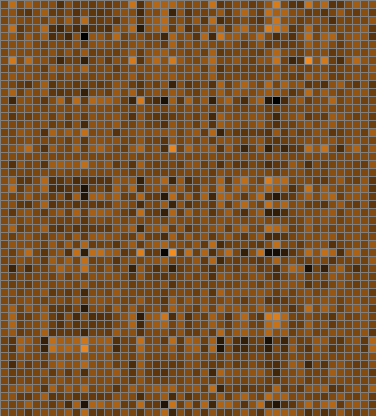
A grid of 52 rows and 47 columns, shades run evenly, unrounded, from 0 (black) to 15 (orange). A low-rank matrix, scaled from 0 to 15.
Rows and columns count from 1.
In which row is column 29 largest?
32
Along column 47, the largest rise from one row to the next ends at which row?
43
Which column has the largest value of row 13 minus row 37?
18
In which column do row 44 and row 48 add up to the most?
11
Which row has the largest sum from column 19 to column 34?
8
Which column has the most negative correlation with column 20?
38
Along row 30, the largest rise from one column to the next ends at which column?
22
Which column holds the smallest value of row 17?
28
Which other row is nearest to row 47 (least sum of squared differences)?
15
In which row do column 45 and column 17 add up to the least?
34
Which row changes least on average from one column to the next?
20
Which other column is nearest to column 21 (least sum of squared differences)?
35
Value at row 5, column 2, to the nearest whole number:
9
